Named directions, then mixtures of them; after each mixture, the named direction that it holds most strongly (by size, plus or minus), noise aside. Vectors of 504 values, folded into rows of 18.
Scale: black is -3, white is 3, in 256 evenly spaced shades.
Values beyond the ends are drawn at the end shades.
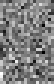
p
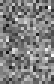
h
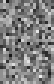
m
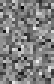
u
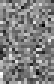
p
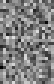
m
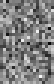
m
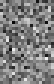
h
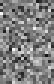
u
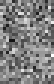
h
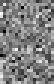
p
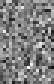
u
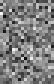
h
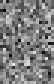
m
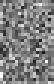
p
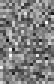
p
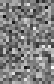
h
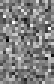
h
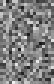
u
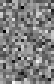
u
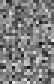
m
